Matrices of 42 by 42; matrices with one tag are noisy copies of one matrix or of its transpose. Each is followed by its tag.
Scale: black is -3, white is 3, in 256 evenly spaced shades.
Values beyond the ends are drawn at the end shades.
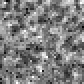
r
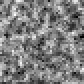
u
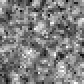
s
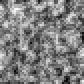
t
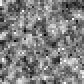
s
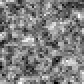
s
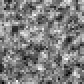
r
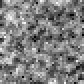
t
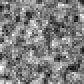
r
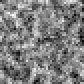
u
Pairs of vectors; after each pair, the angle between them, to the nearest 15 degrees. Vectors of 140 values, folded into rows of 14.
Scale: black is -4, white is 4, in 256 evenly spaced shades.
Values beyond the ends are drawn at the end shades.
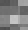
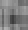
150 degrees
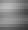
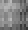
30 degrees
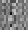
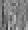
120 degrees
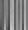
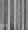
150 degrees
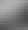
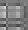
75 degrees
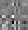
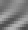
90 degrees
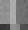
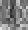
135 degrees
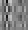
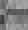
75 degrees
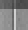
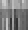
135 degrees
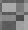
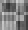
150 degrees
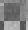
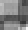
75 degrees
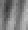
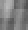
150 degrees
